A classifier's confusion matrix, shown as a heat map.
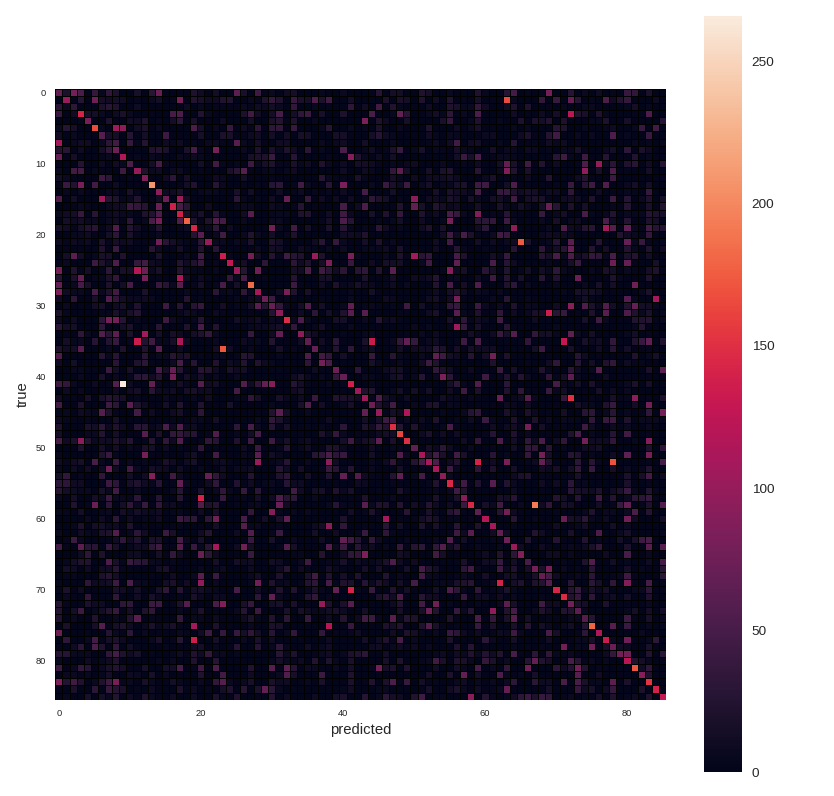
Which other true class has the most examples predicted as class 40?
13
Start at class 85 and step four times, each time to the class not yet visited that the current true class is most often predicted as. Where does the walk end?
62
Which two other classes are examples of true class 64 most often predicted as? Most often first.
22, 26
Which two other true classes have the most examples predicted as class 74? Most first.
11, 49
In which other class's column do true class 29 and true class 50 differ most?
84
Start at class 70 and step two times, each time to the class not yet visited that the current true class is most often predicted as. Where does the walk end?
9
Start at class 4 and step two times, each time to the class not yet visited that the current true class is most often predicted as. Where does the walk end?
72
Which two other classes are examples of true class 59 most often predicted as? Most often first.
30, 63
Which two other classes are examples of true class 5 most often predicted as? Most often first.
8, 9
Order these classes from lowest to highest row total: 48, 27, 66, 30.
66, 48, 27, 30
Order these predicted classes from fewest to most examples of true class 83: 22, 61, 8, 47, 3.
61, 3, 22, 47, 8
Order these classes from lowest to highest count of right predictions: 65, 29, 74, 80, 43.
74, 29, 65, 43, 80
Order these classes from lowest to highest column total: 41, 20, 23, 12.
23, 12, 41, 20
